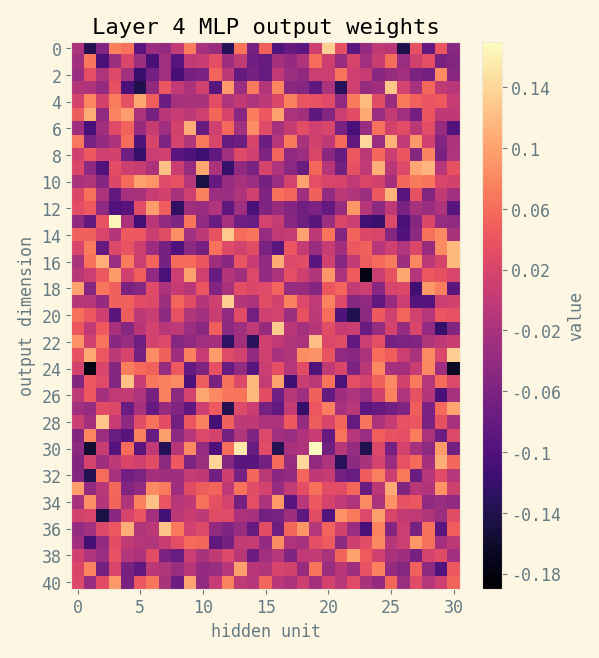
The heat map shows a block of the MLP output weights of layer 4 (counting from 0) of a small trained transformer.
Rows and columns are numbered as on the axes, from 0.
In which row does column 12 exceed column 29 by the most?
26
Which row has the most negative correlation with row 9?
19
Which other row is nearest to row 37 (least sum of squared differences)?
9
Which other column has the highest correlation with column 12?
14
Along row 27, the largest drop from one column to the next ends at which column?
12
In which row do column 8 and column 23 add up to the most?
7
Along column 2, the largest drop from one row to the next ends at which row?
29
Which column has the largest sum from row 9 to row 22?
0
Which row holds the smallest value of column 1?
24
